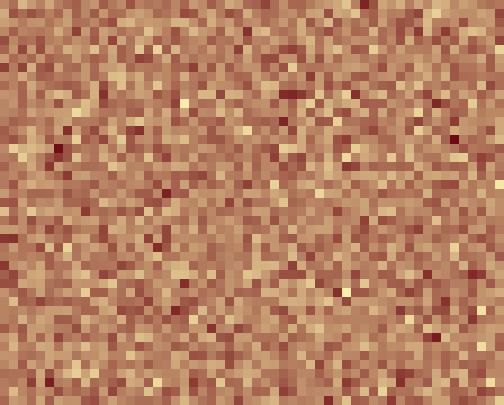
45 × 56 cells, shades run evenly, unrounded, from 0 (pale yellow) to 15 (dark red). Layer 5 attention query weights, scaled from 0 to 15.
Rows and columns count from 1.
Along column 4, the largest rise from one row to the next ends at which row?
25
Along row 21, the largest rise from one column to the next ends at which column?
32
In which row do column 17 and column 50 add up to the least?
38
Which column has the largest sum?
33
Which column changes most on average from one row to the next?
39
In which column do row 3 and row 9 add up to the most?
35
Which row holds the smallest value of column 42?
6
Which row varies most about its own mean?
11
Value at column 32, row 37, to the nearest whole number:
8
